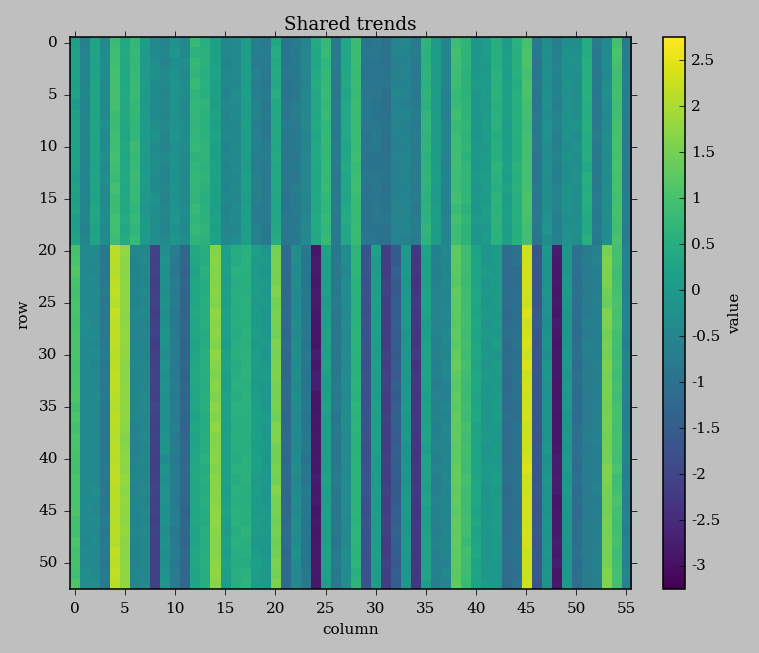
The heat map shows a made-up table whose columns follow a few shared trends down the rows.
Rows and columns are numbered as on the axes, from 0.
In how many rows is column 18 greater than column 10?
33
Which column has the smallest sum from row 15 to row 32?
48
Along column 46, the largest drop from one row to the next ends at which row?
20
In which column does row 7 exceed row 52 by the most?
24
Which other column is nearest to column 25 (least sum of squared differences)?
35
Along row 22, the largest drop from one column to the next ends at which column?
46
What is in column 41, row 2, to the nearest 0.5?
0
